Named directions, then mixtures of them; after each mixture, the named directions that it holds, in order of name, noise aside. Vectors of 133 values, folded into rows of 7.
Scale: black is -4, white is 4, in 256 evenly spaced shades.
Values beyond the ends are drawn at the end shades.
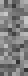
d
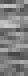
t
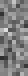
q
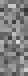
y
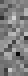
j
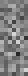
j, y.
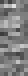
d, t.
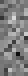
j.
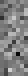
j.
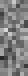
q.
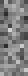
d, q.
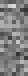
t, y.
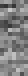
q, t.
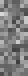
d, y.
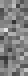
q, y.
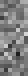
d, j.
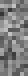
q, t.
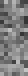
d, t.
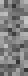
d.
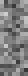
d.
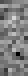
j, t.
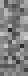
d, q.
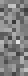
y.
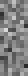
j, q.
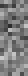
q, t.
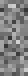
y.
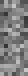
d.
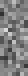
q.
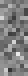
j.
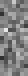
q.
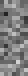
d.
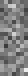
d, y.
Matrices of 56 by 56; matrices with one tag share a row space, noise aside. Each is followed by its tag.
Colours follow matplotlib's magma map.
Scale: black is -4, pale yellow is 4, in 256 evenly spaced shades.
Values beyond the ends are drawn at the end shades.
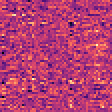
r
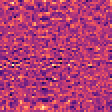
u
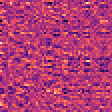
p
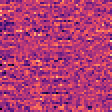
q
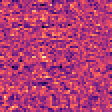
u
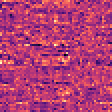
q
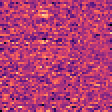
u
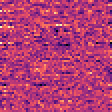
q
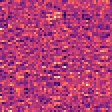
p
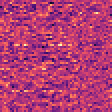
u
